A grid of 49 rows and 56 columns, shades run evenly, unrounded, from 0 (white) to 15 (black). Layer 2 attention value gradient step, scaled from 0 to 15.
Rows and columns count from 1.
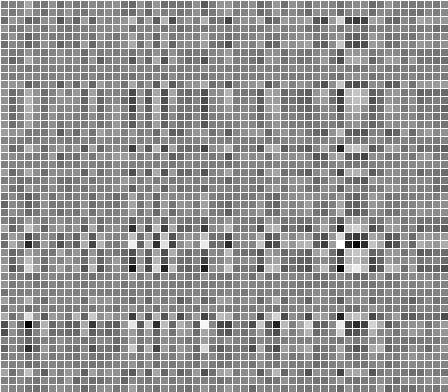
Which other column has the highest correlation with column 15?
7
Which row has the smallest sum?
40
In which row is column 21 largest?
34
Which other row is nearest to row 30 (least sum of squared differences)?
3
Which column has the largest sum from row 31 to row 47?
32
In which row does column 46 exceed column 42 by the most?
31
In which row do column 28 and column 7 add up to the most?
41
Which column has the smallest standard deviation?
30
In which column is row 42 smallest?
43
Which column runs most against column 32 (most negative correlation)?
23
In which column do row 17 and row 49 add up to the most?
49
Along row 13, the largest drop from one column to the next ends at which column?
44
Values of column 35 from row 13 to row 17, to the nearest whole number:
6 5 6 6 7
